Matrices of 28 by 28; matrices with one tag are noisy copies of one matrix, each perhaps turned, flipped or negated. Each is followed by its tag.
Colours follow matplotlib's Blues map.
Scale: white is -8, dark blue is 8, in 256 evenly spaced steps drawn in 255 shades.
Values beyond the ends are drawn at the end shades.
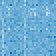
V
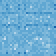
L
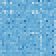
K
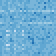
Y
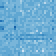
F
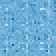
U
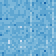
V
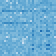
Y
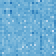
K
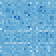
L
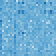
K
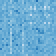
Y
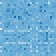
L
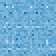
U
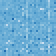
U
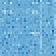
K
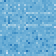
L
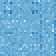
K
